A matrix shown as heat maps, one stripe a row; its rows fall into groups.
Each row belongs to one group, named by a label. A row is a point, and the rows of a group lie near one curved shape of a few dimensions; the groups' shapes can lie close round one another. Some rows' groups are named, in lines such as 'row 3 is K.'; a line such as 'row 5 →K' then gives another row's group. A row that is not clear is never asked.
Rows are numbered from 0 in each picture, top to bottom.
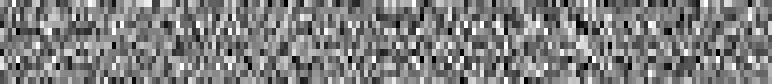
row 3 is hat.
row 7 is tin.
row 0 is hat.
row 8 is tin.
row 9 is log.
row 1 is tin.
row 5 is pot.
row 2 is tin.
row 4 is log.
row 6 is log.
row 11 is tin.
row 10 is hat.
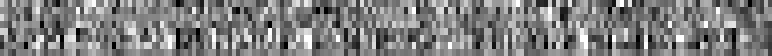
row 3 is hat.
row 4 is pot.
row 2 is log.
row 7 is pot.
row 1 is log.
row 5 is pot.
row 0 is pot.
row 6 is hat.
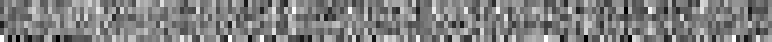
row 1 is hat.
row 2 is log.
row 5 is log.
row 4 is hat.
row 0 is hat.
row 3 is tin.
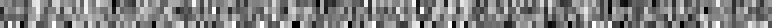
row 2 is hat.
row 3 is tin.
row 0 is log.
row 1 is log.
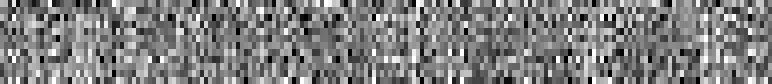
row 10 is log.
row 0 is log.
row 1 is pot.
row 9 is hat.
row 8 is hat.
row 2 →hat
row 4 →pot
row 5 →hat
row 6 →pot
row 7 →tin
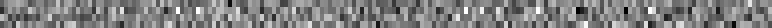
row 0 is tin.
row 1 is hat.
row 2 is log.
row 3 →pot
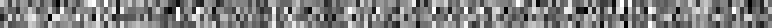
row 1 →hat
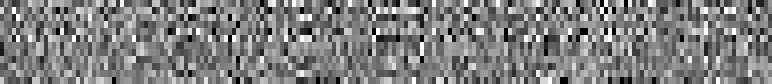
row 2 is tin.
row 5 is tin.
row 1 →hat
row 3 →pot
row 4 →hat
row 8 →pot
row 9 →tin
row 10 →tin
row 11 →log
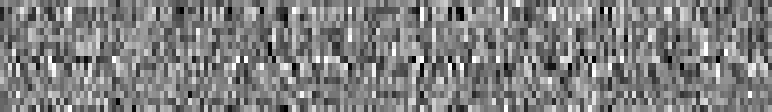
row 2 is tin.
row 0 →pot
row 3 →log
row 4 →hat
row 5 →hat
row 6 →hat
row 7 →hat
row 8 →log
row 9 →tin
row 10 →tin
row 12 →log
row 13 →tin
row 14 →pot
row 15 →tin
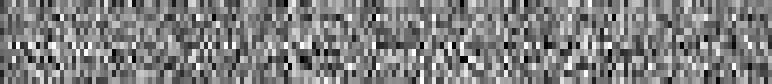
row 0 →tin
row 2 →hat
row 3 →log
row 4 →tin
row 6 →tin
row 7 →log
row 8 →tin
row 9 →hat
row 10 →log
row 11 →log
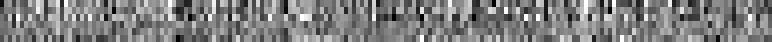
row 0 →hat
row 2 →tin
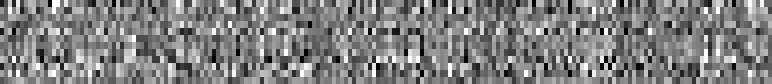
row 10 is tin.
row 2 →tin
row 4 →hat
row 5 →pot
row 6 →pot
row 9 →hat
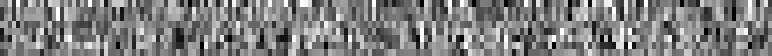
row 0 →tin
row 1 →pot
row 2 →pot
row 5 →tin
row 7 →tin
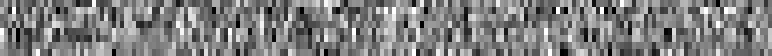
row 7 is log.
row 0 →log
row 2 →tin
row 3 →pot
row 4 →log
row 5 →log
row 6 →log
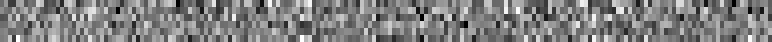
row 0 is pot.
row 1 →pot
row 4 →log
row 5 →tin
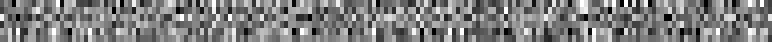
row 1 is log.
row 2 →log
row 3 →log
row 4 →tin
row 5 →tin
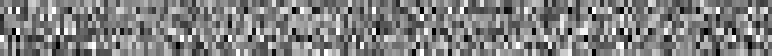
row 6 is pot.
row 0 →hat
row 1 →tin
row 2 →log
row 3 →tin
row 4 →pot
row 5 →log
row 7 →log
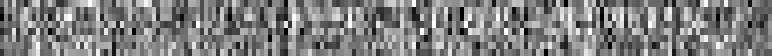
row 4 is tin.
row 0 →hat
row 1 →tin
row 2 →tin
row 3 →hat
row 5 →hat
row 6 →log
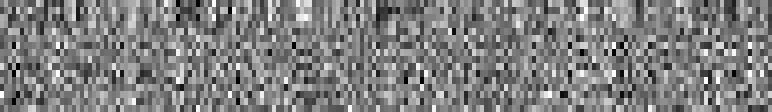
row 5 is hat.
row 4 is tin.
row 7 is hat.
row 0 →pot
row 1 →tin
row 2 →pot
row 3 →pot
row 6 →pot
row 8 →tin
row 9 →log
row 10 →pot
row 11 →pot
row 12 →log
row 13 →log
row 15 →hat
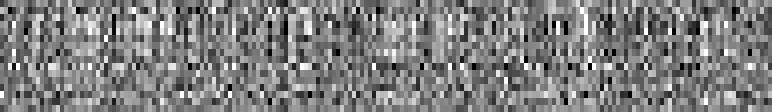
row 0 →tin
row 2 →log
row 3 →hat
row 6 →hat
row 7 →hat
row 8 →tin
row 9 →tin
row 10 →hat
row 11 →log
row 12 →tin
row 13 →log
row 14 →hat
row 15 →tin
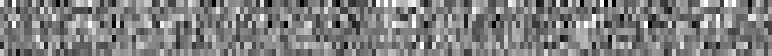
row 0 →hat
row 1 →log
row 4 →pot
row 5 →log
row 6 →log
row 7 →log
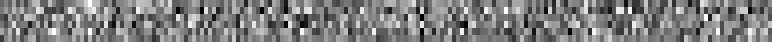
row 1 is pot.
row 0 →hat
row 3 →tin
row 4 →tin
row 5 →tin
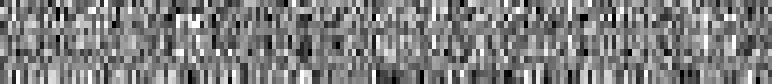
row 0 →tin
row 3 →pot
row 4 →tin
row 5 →hat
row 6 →hat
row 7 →log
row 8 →tin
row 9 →hat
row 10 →tin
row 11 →tin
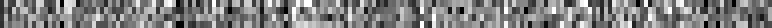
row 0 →pot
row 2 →hat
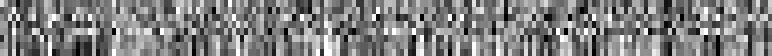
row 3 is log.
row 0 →log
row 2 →tin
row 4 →hat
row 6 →log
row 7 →log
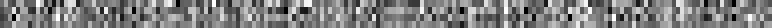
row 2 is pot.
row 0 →pot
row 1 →tin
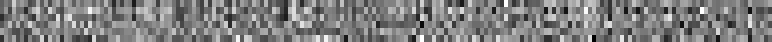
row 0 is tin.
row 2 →tin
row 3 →tin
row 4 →log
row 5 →log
